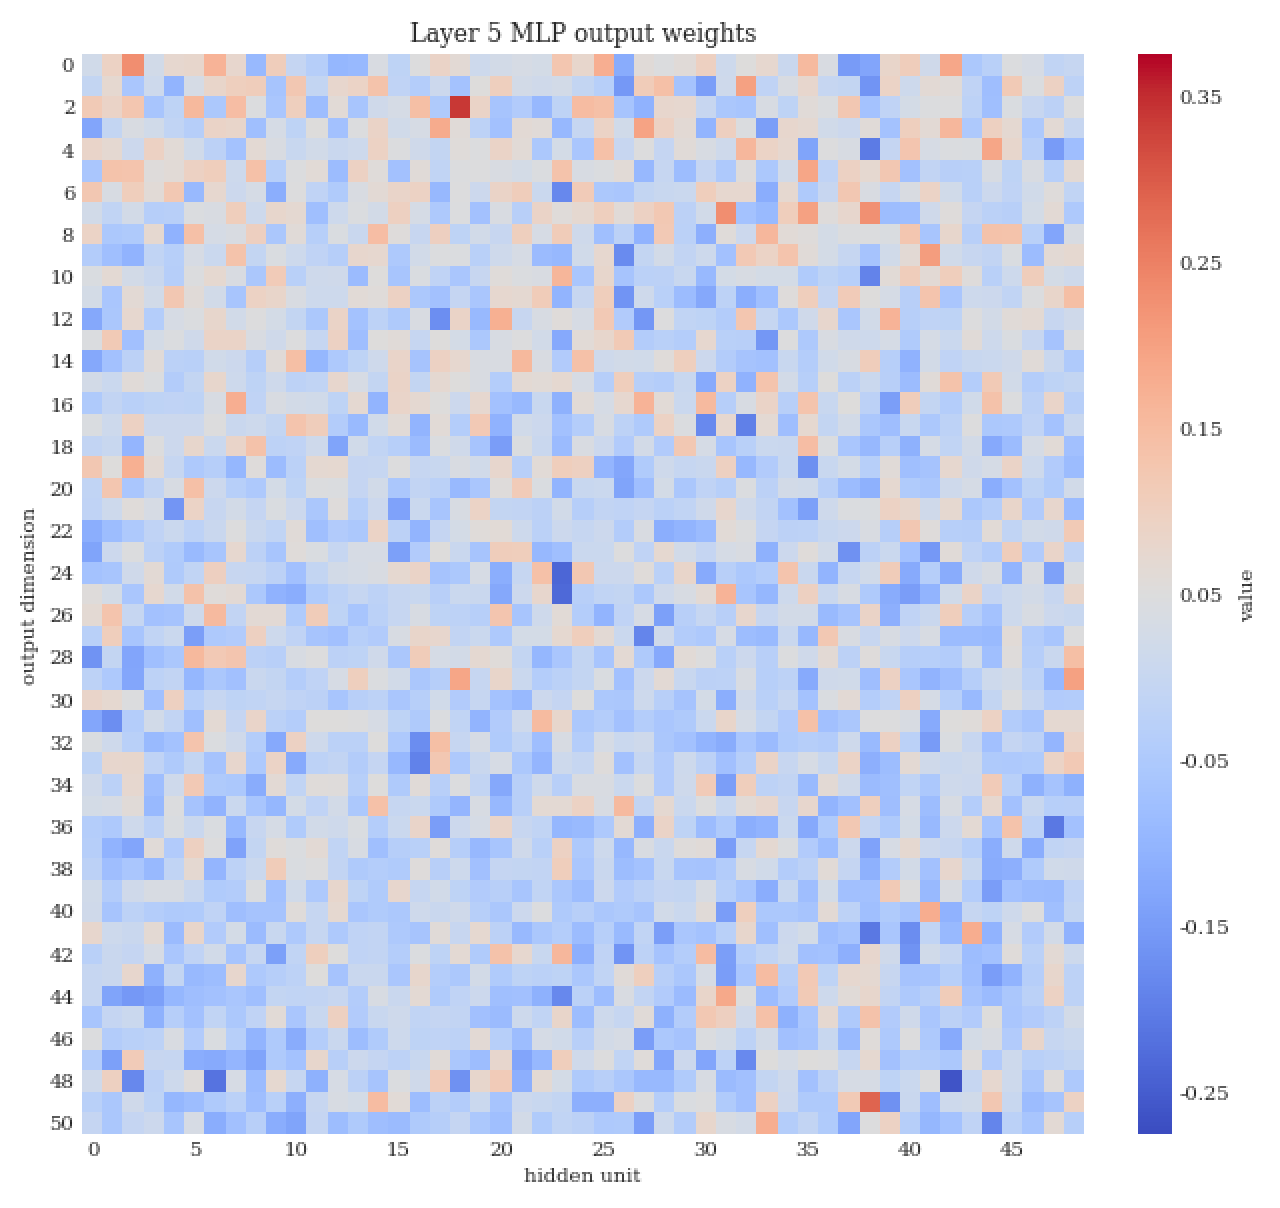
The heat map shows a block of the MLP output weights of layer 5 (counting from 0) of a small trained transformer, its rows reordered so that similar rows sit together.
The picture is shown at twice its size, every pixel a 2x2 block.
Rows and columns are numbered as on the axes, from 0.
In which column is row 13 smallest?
33
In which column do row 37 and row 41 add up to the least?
38
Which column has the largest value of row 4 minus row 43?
44
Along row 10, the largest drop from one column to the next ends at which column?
24
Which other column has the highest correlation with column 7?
35
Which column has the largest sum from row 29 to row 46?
30
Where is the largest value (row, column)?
2, 18
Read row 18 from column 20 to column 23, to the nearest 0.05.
-0.15 0.05 0 -0.1
